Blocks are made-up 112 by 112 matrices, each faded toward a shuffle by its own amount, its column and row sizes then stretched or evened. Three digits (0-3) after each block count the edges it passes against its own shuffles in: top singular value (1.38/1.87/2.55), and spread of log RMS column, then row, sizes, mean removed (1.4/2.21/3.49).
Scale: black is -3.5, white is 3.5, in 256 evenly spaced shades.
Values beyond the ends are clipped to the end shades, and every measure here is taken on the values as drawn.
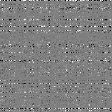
3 2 3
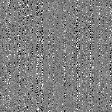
2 3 0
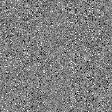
1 2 0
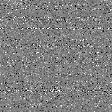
2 0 2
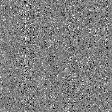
0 2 0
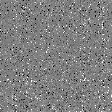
0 2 1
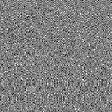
3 1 1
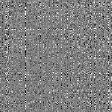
2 3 2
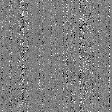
0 3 0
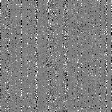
1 3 1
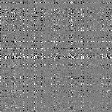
2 3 3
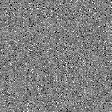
2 1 1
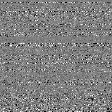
1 0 3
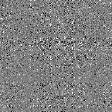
1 2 2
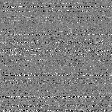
1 0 3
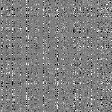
2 3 2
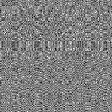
3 0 1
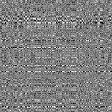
3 1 3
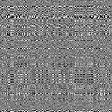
3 2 3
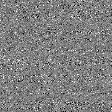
0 1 2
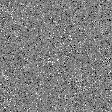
0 1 0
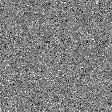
0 0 1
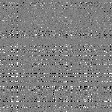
3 2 3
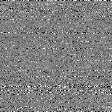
0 0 3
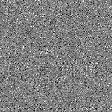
2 0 1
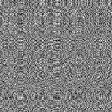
3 1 2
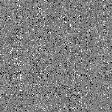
1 2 1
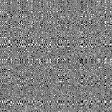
3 2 2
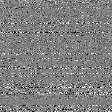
1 0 3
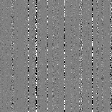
3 3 0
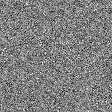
0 0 0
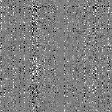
2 3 2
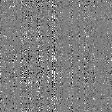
1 3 2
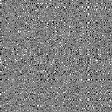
3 1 2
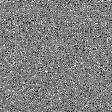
1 0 1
